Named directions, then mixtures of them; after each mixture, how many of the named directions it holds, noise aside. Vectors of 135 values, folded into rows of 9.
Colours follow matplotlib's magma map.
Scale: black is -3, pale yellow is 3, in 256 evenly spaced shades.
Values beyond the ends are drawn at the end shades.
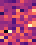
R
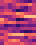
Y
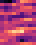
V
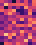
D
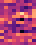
four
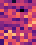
three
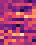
two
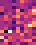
one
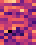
four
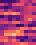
two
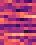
one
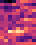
two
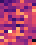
four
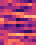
one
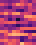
two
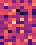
two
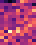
two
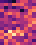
four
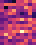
three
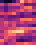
one
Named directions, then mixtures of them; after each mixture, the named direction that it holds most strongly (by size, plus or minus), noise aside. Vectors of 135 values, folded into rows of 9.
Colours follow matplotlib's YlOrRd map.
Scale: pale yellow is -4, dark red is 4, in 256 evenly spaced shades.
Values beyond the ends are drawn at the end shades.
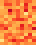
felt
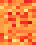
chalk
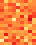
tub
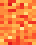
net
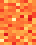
tub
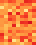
chalk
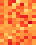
net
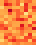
felt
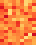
felt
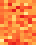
net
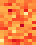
felt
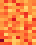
tub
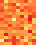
tub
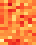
net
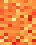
tub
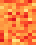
chalk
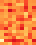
felt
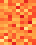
tub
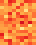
chalk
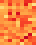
chalk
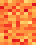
chalk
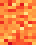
net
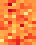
net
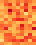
felt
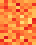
tub
